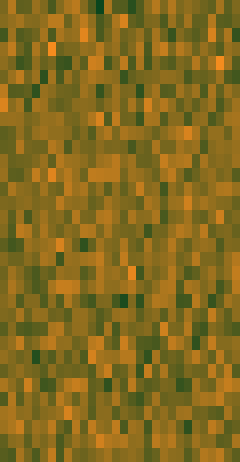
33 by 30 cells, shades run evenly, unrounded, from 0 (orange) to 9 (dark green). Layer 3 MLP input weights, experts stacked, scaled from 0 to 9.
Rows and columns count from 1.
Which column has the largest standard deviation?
13
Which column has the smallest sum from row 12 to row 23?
22
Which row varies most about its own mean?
5
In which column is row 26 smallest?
12
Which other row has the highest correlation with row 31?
6
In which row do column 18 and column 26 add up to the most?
7
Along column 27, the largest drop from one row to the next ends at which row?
23
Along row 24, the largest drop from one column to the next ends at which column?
21
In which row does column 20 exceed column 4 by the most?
28
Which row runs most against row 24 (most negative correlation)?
9
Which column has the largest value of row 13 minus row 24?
24
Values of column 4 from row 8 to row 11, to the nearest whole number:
7 5 5 5
